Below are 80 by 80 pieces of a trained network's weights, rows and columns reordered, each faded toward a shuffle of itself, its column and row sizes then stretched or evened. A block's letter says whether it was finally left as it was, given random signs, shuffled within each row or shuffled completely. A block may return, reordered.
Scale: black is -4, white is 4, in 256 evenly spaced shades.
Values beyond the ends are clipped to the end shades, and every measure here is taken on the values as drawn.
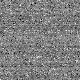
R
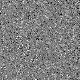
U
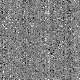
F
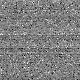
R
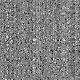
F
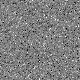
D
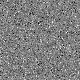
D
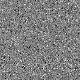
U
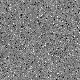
D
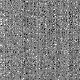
F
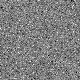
D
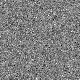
D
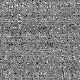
F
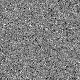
R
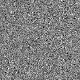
U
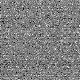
F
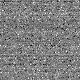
R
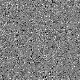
U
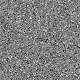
D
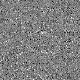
F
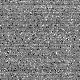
R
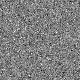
D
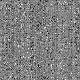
F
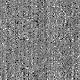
F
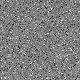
D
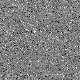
R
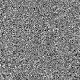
F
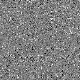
U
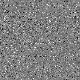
U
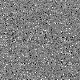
U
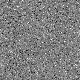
D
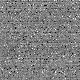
R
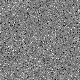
D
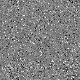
U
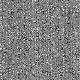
F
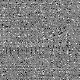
F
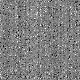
F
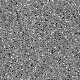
D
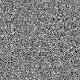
F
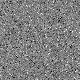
D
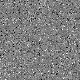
U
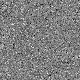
D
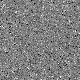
D
